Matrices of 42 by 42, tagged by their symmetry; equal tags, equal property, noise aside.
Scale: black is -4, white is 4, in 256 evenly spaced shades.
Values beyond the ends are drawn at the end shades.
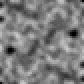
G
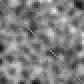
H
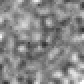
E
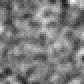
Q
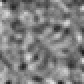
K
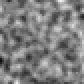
K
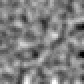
K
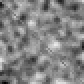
Q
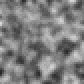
K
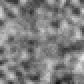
K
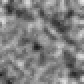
H
